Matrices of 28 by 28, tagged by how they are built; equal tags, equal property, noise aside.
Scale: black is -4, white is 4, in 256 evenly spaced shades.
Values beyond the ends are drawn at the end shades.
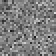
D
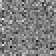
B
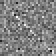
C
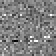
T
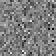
B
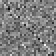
C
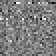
T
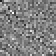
C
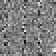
B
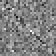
C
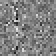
B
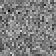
D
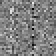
B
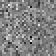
B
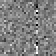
B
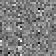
B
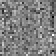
B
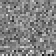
T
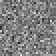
D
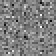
B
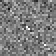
C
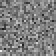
D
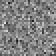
D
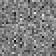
B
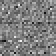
T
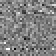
T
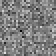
D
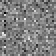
B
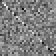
C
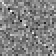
C
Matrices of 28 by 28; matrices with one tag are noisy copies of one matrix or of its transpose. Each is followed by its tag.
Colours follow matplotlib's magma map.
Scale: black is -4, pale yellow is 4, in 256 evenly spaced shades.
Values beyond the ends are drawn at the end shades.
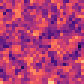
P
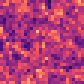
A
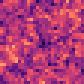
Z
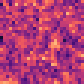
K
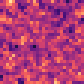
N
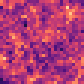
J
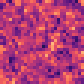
K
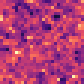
A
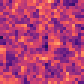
K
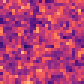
A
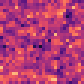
Z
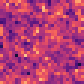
A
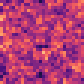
K
